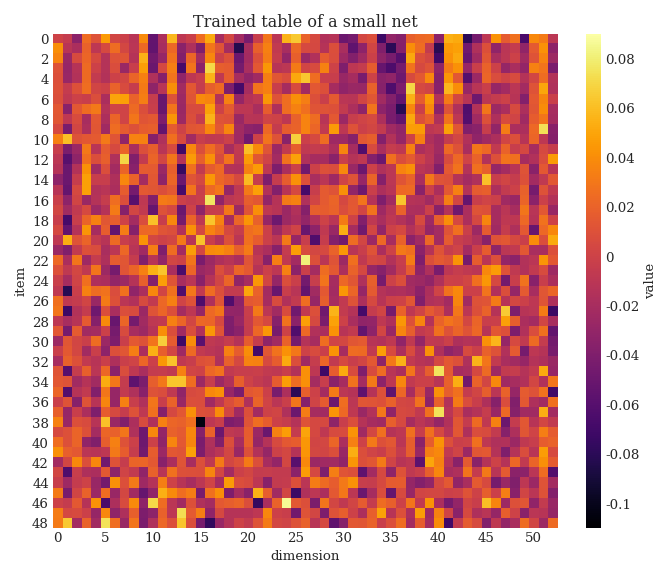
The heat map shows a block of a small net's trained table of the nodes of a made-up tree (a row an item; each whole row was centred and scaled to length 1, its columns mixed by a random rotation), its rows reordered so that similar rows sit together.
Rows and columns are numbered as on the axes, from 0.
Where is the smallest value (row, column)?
38, 15
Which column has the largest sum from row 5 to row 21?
16
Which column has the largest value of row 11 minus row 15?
26
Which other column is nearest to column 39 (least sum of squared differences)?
2
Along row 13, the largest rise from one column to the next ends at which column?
14
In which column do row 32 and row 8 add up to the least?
43
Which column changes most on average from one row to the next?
25
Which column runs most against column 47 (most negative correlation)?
28
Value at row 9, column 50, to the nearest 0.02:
0.02
